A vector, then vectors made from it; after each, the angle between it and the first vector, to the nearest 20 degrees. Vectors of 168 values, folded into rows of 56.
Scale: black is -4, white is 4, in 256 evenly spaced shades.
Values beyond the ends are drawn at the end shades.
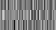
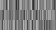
120 degrees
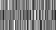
140 degrees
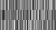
160 degrees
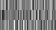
160 degrees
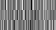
60 degrees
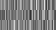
140 degrees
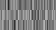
40 degrees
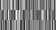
100 degrees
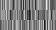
80 degrees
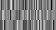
60 degrees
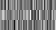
20 degrees
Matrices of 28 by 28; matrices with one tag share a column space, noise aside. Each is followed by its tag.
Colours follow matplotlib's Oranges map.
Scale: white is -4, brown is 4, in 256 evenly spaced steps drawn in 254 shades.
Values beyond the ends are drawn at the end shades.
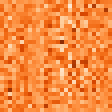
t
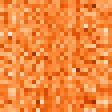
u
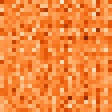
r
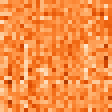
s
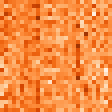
s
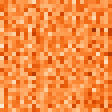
u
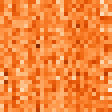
t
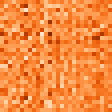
r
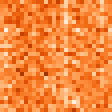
u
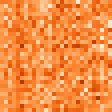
t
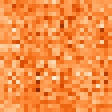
t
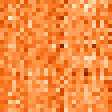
t
